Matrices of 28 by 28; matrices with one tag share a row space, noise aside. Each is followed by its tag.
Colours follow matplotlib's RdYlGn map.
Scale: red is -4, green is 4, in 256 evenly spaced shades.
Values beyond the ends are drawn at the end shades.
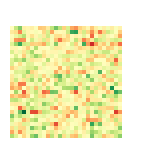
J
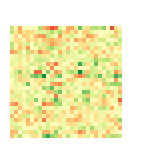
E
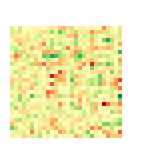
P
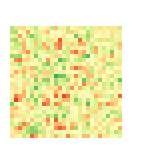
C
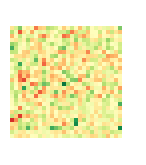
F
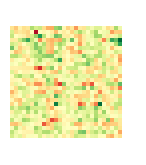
E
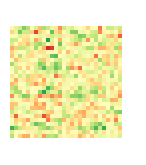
E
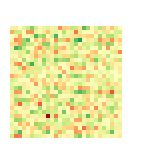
C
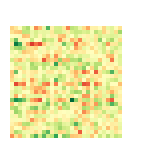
C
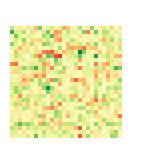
E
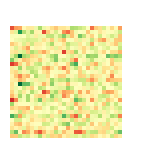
F
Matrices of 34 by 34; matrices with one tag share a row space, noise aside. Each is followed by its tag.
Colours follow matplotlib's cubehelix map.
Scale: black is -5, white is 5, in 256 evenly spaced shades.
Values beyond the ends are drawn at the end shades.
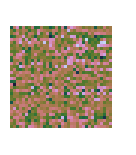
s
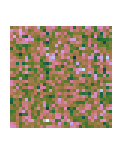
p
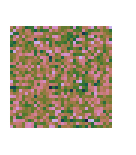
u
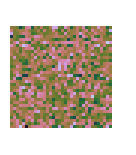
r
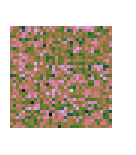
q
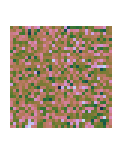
s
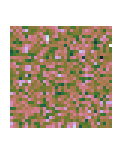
p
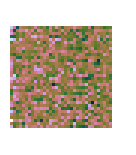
u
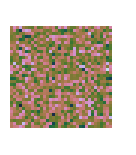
r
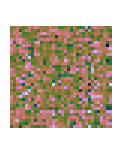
r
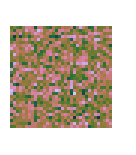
u
